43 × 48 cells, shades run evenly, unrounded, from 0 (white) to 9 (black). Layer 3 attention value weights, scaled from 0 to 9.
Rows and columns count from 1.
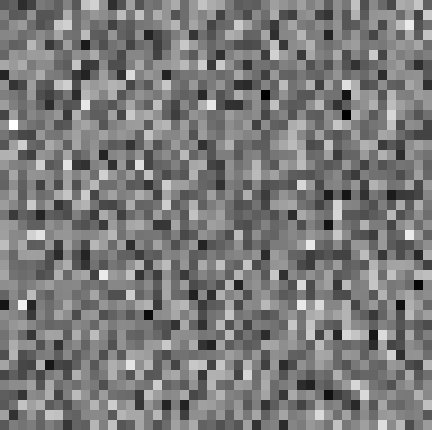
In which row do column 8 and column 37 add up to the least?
9
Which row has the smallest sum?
42
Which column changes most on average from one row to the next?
39
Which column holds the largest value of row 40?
37
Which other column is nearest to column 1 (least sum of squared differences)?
14
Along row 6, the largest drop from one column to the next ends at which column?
31
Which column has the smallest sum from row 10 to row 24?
2
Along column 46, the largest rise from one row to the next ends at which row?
25
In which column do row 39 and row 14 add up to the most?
35
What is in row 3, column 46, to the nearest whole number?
1
